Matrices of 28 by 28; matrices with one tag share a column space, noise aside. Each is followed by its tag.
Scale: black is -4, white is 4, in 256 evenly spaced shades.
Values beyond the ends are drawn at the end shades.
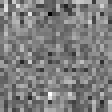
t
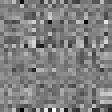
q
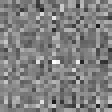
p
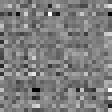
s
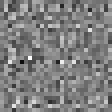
p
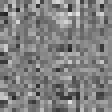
t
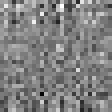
t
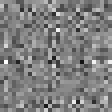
p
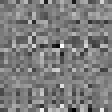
q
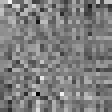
t
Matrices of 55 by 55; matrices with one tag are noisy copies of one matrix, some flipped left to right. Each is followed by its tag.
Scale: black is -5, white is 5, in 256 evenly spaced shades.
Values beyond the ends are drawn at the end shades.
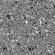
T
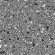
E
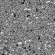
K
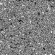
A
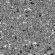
K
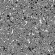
T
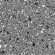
E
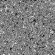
A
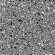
A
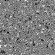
E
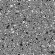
E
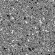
T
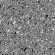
T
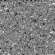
A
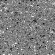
A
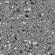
K
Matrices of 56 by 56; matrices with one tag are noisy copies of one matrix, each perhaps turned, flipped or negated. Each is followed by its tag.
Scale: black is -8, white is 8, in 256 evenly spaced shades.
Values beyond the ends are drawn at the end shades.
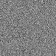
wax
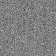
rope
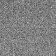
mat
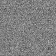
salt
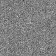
salt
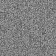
rope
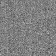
salt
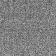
mat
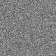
wax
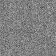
salt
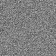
wax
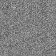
salt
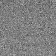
mat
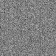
rope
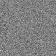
wax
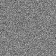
wax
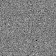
rope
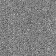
salt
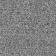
rope
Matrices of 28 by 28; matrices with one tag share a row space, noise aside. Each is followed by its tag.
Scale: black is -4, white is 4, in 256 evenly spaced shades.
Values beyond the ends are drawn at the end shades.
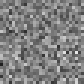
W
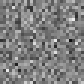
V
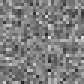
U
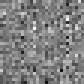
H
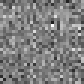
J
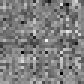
H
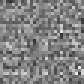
J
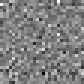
W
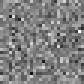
W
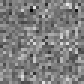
H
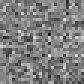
U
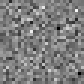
V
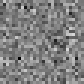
V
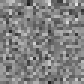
U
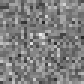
W
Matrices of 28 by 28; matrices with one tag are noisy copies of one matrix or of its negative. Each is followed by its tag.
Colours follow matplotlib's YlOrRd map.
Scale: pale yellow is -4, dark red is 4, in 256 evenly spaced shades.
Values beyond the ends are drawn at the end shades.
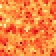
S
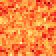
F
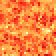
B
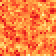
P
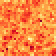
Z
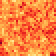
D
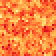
B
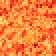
F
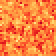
S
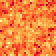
F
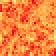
Z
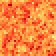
Z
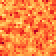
S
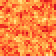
B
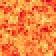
B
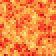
P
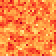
S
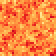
Z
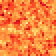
S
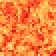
Z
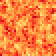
P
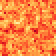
S
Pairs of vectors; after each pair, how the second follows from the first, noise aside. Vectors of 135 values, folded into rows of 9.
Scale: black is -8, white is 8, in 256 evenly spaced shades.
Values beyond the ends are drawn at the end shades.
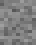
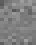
partly zeroed.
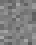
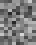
wrapped around, scaled up.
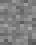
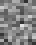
scaled up.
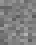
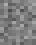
reversed, negated.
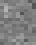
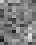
reversed, scaled up.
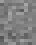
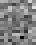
reversed, negated, scaled up.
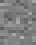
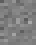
partly zeroed.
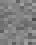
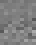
partly zeroed.
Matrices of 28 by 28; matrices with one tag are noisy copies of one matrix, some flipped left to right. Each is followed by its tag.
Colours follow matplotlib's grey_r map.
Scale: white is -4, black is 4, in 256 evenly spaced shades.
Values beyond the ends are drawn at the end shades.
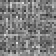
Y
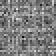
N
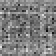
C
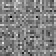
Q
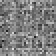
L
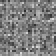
Y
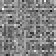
Q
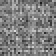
N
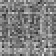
C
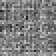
L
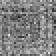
C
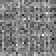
Y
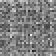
L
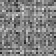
N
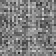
N
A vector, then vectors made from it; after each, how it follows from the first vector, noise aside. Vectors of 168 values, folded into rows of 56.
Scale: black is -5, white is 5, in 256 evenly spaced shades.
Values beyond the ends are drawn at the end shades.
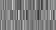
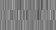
shrunk.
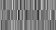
sign-scrambled.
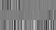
wrapped around, negated, partly zeroed.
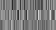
sign-scrambled.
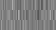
shrunk.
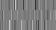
wrapped around, partly zeroed.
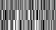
reversed, negated, scaled up.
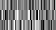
reversed, negated, scaled up.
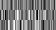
reversed, negated, scaled up.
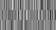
sign-scrambled.
